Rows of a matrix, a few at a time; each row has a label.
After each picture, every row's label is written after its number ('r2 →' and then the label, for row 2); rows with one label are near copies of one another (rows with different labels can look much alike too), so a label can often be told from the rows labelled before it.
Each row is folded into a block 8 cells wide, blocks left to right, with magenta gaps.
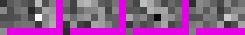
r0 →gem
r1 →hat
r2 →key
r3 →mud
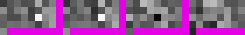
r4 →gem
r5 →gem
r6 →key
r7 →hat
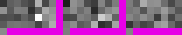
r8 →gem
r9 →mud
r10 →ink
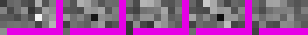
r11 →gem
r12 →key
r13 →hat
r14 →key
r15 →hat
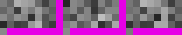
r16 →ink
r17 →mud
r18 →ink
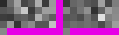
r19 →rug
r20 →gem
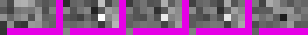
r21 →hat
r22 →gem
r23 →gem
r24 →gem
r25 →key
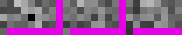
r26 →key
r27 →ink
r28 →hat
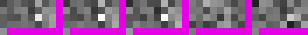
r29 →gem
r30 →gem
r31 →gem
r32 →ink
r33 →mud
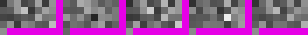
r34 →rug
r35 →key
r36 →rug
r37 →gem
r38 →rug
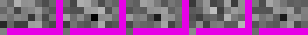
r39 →ink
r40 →key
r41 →key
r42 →rug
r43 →key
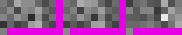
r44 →ink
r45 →ink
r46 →gem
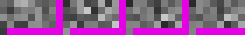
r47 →hat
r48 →rug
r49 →mud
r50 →mud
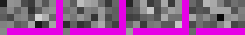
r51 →mud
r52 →ink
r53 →rug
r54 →key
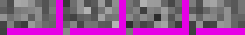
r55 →hat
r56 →rug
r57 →ink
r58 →hat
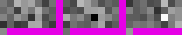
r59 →ink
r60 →key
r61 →gem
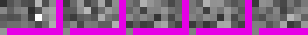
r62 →gem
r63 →rug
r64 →ink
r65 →ink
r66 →mud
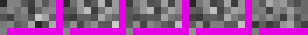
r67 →mud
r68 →rug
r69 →rug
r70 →rug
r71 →ink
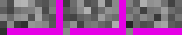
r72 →hat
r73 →rug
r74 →ink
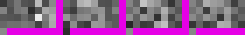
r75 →gem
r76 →hat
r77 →ink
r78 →ink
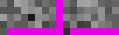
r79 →key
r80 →hat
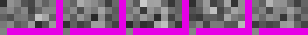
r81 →mud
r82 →ink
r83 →ink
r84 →rug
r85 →ink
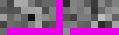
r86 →key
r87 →mud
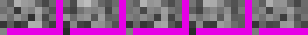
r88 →ink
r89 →hat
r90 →ink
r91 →hat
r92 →ink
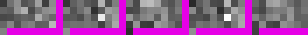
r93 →rug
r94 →gem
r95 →hat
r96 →gem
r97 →hat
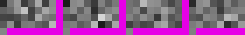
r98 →rug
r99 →mud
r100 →ink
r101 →mud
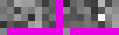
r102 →ink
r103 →gem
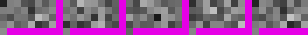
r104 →mud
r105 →ink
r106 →key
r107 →rug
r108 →mud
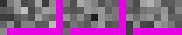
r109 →rug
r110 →key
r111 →hat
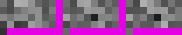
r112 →hat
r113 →key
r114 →key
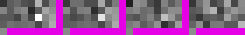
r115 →gem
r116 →gem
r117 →mud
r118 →rug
